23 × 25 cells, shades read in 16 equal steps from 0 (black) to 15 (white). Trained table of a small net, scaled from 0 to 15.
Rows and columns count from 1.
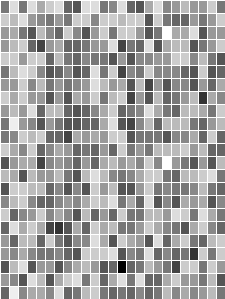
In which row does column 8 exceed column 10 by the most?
3
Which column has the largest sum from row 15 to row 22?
11
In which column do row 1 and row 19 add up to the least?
8
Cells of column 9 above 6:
12
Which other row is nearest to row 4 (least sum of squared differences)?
10
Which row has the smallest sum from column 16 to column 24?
7
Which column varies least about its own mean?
16
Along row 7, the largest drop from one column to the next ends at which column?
17
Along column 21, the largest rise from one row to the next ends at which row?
19
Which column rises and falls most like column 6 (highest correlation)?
21
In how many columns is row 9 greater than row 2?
7
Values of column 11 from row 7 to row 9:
13 12 8
